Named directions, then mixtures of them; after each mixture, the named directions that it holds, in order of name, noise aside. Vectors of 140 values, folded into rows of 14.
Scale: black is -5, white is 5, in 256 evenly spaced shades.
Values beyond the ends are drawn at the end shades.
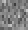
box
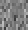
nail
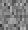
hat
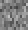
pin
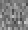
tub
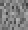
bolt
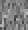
bolt, nail.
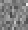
bolt, pin, tub.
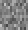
hat.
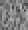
bolt, hat.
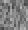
bolt, box, hat.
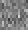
box, nail, tub.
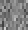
nail.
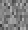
hat.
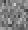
box.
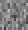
nail, tub.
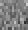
bolt, tub.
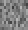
bolt, box.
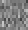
box, nail, tub.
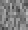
bolt, hat.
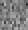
bolt, box, tub.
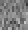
bolt, pin, tub.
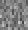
nail, tub.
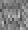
box, pin, tub.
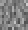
bolt, box, tub.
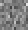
bolt, pin, tub.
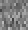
pin, tub.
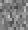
pin.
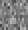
hat.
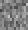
pin.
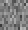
hat, pin.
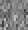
nail.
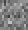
box, hat, pin.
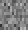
hat.
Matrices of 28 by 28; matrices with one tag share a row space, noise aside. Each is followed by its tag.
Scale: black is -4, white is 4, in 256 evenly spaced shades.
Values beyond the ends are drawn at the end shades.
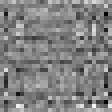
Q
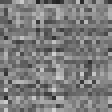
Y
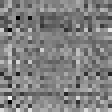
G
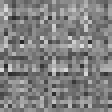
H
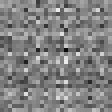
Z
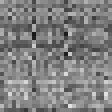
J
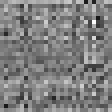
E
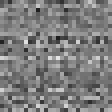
Z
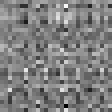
Z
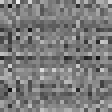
G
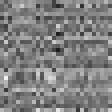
Y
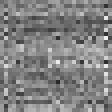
Q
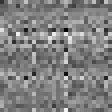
J
